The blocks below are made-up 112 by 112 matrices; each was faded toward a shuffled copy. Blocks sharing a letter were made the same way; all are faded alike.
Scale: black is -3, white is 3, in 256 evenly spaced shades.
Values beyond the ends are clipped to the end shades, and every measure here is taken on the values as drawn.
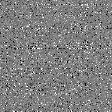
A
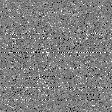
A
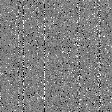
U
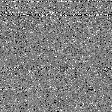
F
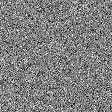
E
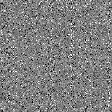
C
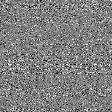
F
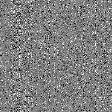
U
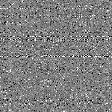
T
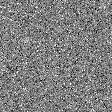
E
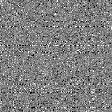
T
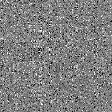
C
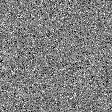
E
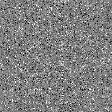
C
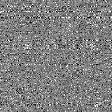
T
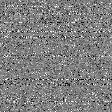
F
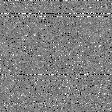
F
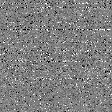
A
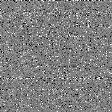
A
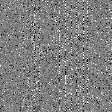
U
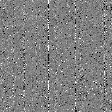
U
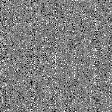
C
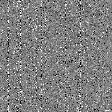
U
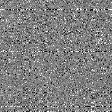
T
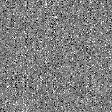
C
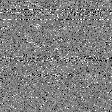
F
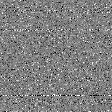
F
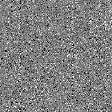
C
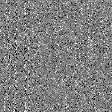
C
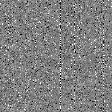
U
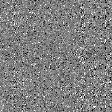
C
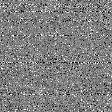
F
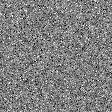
E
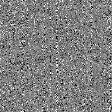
U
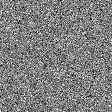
E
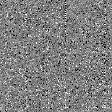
C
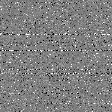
A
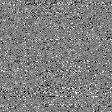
A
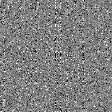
C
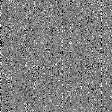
U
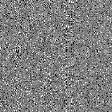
C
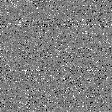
A
